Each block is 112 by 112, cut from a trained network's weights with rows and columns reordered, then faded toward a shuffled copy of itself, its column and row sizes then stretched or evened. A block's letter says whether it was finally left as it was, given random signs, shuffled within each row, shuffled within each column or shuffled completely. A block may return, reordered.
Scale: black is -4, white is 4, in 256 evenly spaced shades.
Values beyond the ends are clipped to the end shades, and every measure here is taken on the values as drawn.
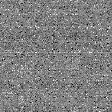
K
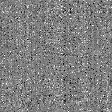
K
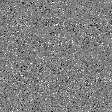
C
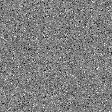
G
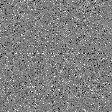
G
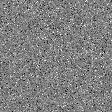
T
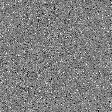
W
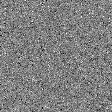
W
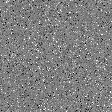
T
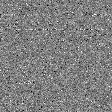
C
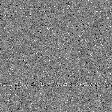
G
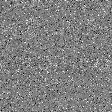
C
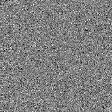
K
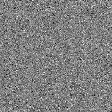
K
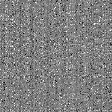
K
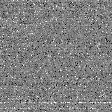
C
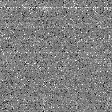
K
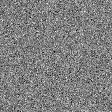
C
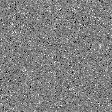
G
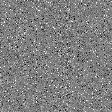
W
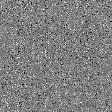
G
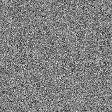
G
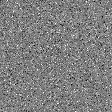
T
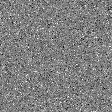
T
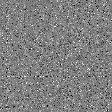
G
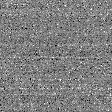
C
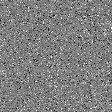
G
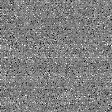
K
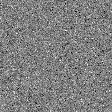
W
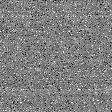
C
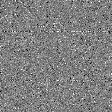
K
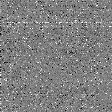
K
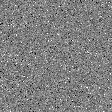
T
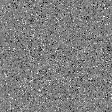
G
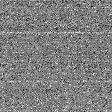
C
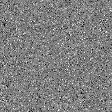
G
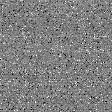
C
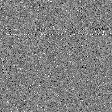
G
